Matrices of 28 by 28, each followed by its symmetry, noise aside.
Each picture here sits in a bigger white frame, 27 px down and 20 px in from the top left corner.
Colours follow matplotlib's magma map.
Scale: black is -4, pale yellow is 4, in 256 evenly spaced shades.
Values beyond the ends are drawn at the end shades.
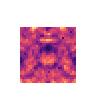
mirrored left to right.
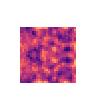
mirrored top to bottom.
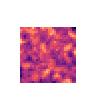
no symmetry.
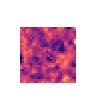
no symmetry.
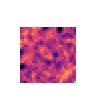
symmetric.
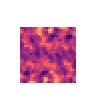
same after a half turn.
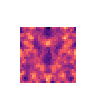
mirrored left to right.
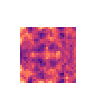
mirrored top to bottom.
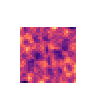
same after a half turn.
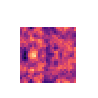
mirrored top to bottom.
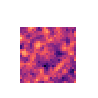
symmetric.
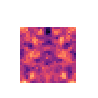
mirrored left to right.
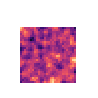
symmetric.
